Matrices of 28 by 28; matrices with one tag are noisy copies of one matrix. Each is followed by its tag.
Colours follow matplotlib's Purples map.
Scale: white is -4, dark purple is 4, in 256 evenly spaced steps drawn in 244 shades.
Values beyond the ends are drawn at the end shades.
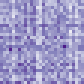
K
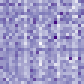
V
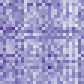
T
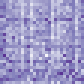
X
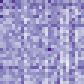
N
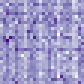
V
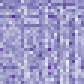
N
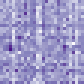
K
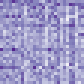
N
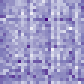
X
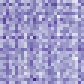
V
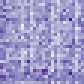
X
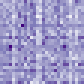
K
